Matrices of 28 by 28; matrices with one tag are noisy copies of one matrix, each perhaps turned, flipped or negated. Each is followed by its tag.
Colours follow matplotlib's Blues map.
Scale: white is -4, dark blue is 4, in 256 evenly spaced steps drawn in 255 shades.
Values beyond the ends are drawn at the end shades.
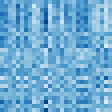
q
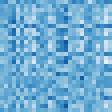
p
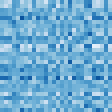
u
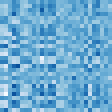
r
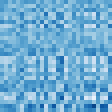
r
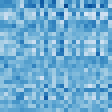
r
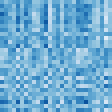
q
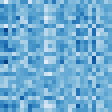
p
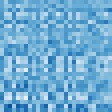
r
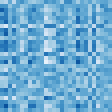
p
